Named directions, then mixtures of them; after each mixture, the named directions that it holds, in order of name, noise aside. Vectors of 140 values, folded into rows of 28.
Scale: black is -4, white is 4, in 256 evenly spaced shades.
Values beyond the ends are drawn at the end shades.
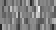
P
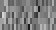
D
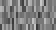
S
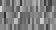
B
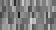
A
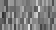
D.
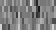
P.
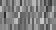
B.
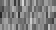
A, S.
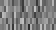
D, S.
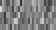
B.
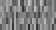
D, S.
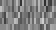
B.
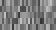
B, S.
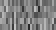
D, S.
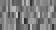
A, D, P.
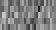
D, S.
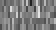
P, S.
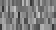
A, D, P.
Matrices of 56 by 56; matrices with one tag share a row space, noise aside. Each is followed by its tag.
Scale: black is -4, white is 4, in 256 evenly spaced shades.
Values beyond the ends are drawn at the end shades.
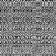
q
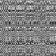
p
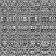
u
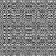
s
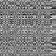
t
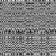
p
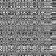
t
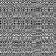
q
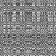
s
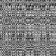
p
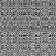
u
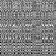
q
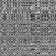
u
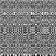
u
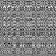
s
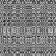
s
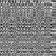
t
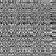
t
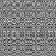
s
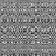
u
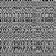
q
